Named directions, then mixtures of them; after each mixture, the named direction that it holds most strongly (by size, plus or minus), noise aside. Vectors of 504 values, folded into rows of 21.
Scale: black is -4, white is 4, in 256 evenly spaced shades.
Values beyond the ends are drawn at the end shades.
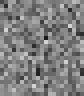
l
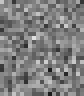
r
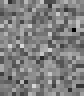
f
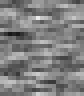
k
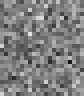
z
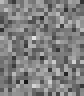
r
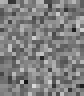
f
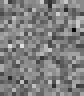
f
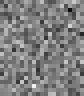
l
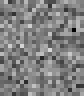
f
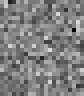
f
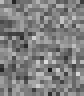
r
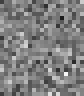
r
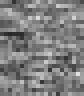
k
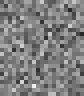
l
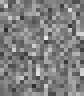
l
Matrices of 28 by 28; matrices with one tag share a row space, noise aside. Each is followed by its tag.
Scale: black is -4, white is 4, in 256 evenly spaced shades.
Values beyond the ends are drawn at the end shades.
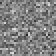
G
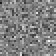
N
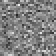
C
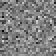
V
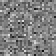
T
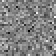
V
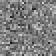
T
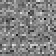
G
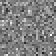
V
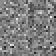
G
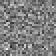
T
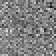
V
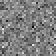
V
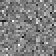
V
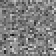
G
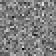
T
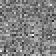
N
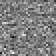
G
